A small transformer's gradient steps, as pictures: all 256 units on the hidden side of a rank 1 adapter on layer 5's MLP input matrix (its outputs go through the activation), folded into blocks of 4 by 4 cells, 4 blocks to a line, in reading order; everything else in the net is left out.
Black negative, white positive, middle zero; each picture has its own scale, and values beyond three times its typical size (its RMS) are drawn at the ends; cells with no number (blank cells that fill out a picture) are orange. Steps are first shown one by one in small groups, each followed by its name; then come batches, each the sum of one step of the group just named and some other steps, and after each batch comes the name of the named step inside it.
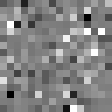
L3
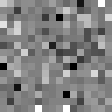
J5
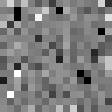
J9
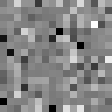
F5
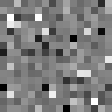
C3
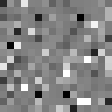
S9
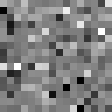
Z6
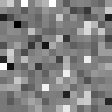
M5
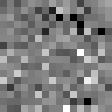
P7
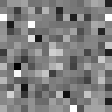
J9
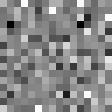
Z6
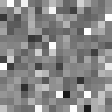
M5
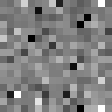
J5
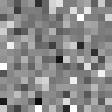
F5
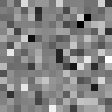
S9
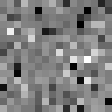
S9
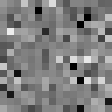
M5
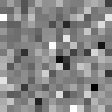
L3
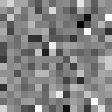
C3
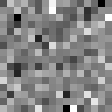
M5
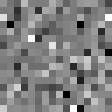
J9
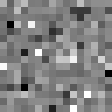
F5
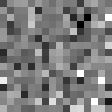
C3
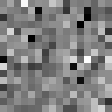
M5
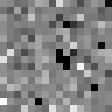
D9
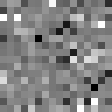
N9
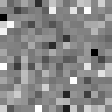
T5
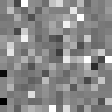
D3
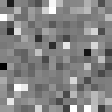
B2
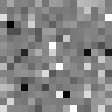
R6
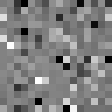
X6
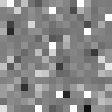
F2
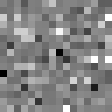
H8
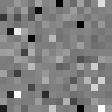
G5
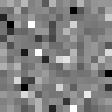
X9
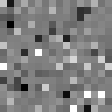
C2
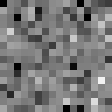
X6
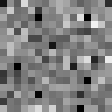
D3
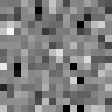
T5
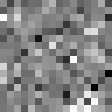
N9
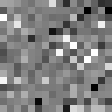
N9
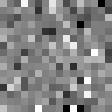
F2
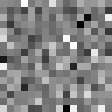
R6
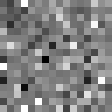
C2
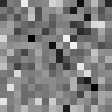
D9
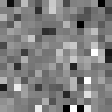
B2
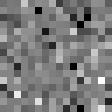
G5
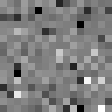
G5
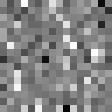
B2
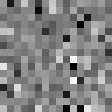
T5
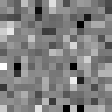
T5
